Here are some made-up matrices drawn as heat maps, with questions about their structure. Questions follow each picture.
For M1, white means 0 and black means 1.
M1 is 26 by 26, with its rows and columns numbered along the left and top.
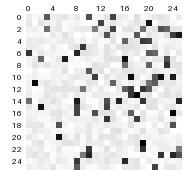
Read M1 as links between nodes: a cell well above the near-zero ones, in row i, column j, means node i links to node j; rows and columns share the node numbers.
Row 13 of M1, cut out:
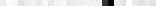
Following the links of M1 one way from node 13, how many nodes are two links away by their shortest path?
2
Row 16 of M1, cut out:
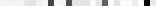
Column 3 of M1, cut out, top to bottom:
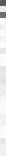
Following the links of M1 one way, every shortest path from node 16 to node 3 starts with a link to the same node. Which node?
node 11
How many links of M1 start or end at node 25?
6
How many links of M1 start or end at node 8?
9
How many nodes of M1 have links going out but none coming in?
2
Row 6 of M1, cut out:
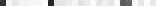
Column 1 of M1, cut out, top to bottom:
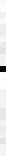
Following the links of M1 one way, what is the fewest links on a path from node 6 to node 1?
4
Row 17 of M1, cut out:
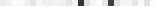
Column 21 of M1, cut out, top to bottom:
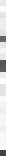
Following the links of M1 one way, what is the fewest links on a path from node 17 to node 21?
5
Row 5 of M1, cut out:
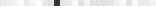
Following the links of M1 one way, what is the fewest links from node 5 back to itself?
5
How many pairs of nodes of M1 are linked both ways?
5
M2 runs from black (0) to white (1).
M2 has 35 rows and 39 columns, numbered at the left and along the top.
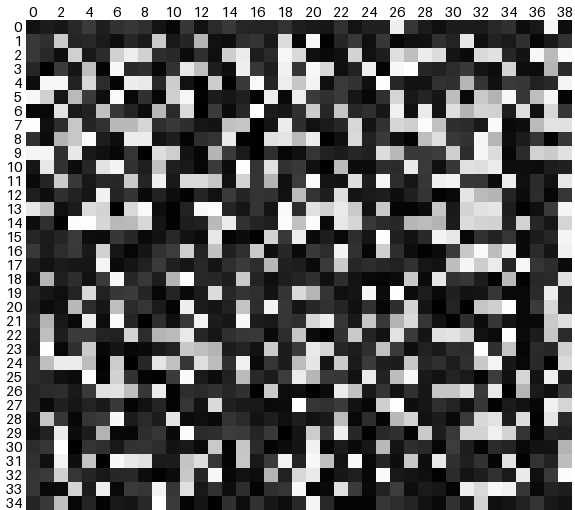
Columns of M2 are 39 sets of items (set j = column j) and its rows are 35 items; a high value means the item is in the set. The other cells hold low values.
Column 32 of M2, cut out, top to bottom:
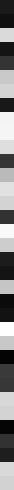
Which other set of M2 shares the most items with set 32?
33
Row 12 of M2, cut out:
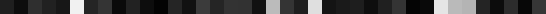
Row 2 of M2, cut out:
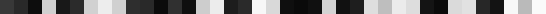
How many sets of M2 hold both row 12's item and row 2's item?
3
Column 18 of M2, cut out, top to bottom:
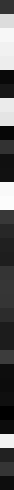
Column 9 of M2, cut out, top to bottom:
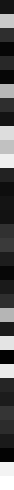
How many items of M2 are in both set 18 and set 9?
1
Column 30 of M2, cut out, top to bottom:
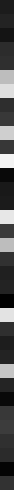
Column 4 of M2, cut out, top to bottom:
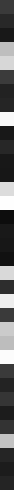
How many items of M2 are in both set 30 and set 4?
0
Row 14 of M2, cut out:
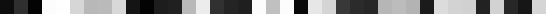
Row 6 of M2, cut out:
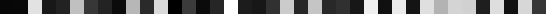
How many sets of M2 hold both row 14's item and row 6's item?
8
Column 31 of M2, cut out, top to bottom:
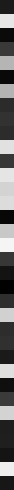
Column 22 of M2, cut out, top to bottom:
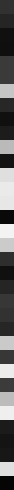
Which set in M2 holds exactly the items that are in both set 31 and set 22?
5
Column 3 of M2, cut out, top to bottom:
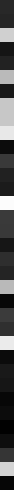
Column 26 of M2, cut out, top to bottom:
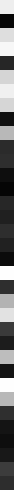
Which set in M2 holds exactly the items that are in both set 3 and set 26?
36
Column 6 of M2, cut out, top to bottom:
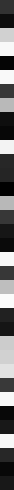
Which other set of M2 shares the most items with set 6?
27
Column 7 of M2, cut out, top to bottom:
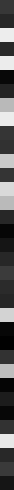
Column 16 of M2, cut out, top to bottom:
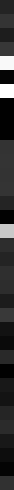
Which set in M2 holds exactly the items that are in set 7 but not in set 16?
23
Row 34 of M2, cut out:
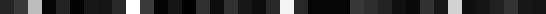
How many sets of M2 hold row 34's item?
4
